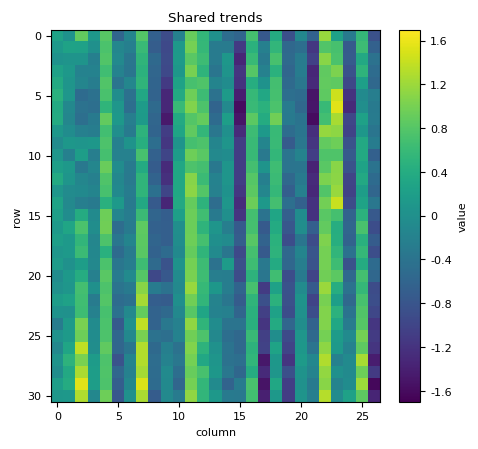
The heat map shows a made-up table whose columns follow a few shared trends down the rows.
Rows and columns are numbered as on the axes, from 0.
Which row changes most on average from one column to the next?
29
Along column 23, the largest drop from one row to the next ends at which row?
15
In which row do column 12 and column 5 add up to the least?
27
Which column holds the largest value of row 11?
23
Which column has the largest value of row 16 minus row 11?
2
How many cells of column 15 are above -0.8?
13
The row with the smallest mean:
6
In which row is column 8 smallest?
20
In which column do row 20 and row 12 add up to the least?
21
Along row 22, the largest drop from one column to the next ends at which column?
8
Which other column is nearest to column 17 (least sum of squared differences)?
26
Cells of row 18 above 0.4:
10
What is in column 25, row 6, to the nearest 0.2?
0
